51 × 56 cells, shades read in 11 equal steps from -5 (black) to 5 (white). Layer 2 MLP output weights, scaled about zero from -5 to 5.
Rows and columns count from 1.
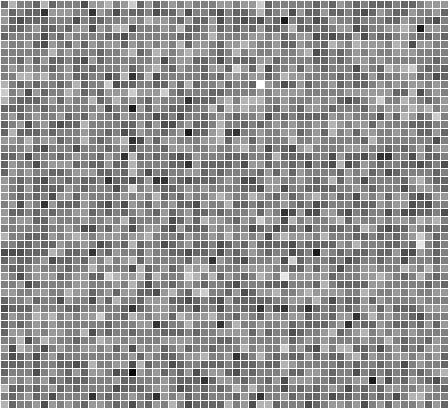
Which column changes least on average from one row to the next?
41
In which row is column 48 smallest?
20
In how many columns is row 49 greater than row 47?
19
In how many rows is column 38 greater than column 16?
17
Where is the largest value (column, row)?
33, 11
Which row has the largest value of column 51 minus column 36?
3
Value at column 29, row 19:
0
